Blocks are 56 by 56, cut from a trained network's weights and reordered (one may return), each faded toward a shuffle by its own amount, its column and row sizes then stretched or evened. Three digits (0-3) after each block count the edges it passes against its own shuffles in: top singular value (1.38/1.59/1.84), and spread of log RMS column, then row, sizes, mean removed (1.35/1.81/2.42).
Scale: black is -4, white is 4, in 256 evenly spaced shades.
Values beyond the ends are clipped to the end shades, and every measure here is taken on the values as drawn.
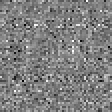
3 0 3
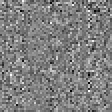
0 2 1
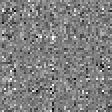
0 3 2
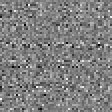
2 1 3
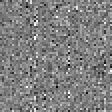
0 3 1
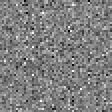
0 2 0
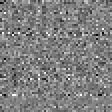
1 1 3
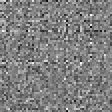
3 2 2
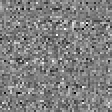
0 1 3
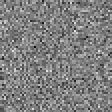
3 0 1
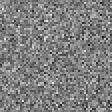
2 0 1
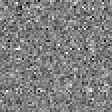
0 1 2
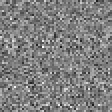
3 0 2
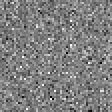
1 1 0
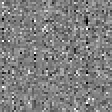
0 3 2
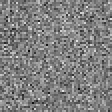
1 1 0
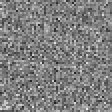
0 1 0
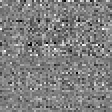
1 1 3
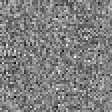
2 1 0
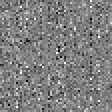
1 3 0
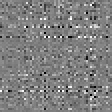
3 3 3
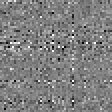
1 2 3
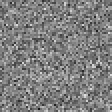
0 0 0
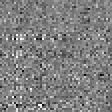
3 1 3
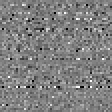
2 0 3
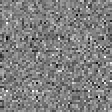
2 1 1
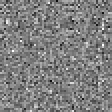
2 1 0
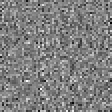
3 2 1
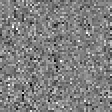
0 2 0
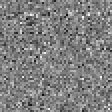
2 1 1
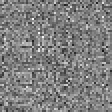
3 2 0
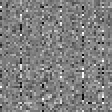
3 3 1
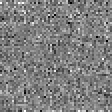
2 1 2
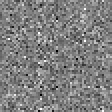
0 2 1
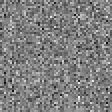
3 2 1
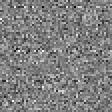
1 0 2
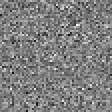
2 0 2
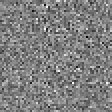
2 1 1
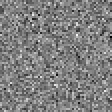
0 1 0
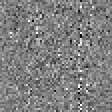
1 2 0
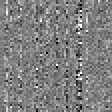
2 3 0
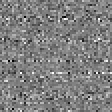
1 1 3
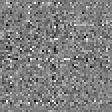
0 2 3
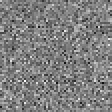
2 0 2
